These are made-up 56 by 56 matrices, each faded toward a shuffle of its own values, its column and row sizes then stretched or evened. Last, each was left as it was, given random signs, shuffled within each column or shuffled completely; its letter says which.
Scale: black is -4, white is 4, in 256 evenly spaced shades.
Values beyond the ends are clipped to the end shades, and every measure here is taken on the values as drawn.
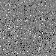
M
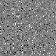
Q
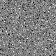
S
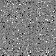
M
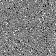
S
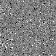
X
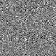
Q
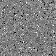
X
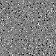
Q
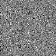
M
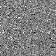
Q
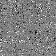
M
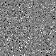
M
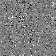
M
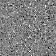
X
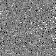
M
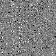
X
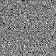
Q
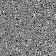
X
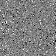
X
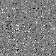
Q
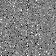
X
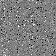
M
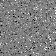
X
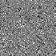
Q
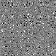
Q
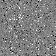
X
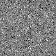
X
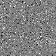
M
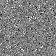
S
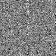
X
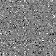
Q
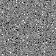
X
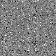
M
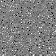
Q
